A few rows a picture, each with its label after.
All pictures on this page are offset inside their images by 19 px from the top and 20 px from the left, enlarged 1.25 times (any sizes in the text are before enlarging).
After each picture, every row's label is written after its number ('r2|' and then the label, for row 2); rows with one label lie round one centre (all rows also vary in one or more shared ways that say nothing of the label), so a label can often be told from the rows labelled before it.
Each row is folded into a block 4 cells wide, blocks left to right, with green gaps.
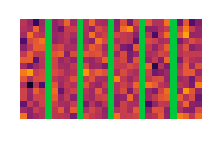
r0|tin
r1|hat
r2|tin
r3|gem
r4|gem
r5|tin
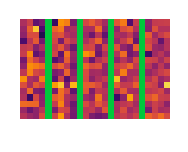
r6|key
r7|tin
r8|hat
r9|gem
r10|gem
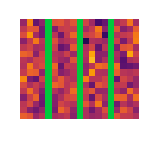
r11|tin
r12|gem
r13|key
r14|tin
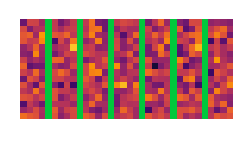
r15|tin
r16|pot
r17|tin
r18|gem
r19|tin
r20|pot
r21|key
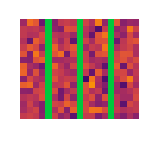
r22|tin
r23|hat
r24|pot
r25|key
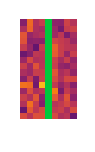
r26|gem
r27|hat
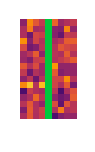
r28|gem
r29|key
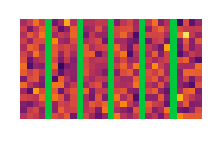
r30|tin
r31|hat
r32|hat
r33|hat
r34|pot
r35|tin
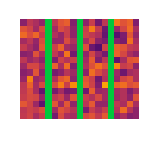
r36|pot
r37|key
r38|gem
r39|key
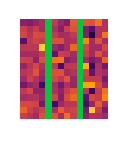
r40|pot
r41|gem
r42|gem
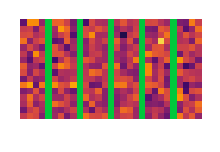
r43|tin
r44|key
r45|tin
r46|gem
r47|tin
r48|hat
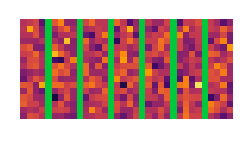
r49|key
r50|tin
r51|gem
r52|key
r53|tin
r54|gem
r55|pot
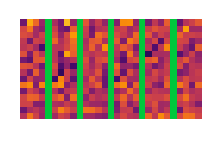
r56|tin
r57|pot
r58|pot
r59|tin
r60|gem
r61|gem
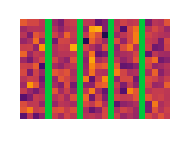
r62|pot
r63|pot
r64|key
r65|tin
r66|gem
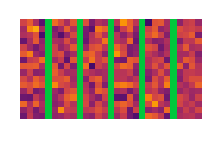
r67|key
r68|gem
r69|key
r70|hat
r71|hat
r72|key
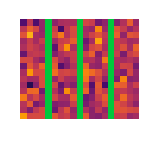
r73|tin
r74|tin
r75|tin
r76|pot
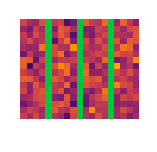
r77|gem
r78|pot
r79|gem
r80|tin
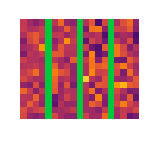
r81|pot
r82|tin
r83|gem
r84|hat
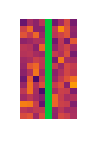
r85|pot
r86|key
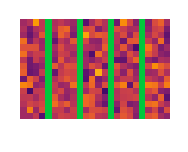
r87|hat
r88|key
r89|pot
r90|tin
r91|hat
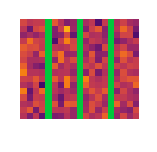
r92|hat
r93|key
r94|gem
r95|key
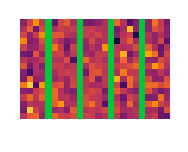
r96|gem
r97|hat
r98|pot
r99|key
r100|hat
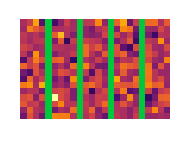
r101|key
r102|hat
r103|hat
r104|gem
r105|gem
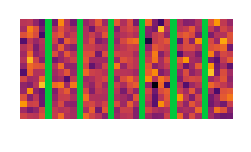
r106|key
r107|tin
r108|hat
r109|key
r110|key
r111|key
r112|tin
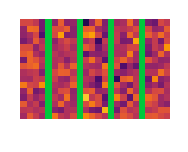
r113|key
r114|tin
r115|hat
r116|key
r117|pot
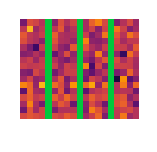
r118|gem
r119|gem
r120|gem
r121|pot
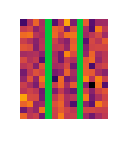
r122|hat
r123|pot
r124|key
